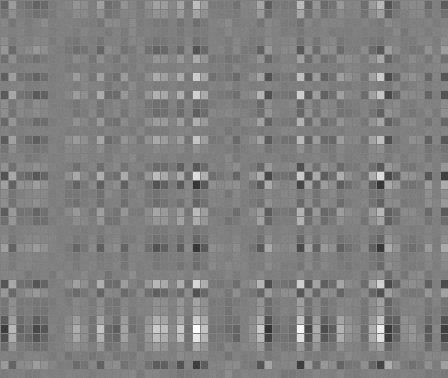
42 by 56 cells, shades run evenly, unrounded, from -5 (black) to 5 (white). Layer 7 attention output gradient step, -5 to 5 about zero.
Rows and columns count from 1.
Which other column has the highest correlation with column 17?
29
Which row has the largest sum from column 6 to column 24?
37
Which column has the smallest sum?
49
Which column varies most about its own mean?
25
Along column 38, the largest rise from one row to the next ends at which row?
20
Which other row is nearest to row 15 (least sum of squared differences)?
8
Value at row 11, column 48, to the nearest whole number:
3
